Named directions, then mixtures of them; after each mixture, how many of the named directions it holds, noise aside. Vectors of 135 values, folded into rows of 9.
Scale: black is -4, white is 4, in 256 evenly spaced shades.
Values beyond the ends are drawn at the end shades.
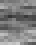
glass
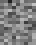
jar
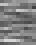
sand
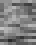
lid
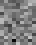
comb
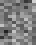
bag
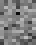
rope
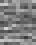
two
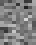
two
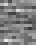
two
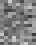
two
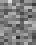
one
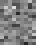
three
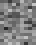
three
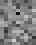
two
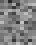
two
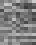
four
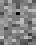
one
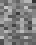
two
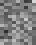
one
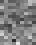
two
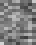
three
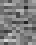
three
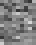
three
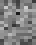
one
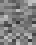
two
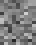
one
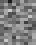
one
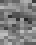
three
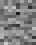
three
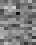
three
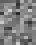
three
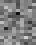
three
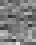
three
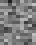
one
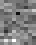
four
